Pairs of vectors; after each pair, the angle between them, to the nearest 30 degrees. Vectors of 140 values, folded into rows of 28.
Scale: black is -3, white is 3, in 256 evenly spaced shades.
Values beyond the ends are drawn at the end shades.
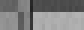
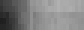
90 degrees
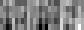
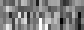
150 degrees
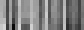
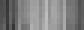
60 degrees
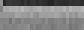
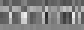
60 degrees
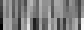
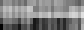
60 degrees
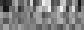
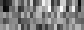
30 degrees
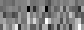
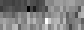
60 degrees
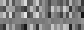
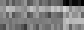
60 degrees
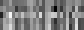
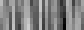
90 degrees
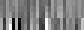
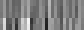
120 degrees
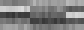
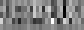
90 degrees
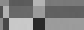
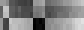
30 degrees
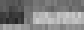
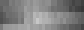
60 degrees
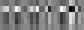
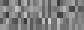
60 degrees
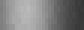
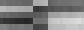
120 degrees
